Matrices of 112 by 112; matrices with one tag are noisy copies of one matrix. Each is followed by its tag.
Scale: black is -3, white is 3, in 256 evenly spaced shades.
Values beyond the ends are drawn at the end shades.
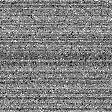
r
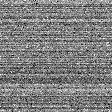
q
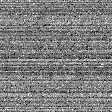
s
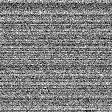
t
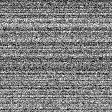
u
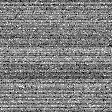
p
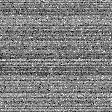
s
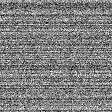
t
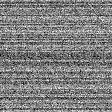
r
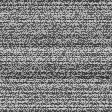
p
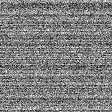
t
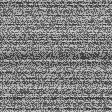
r
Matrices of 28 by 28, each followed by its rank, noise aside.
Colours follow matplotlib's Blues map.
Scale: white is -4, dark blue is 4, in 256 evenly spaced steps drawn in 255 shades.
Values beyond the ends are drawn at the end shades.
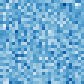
eight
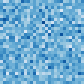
six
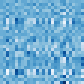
two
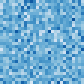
eight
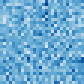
eight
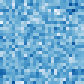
six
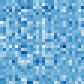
four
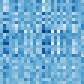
two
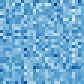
eight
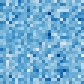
six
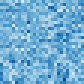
six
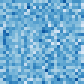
eight
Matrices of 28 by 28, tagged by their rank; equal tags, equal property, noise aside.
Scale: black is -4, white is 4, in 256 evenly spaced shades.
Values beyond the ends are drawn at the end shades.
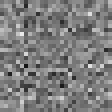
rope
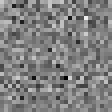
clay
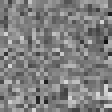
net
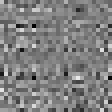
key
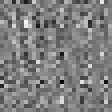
key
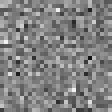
clay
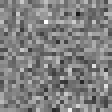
net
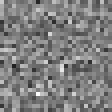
net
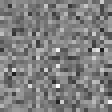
clay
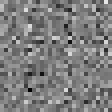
rope
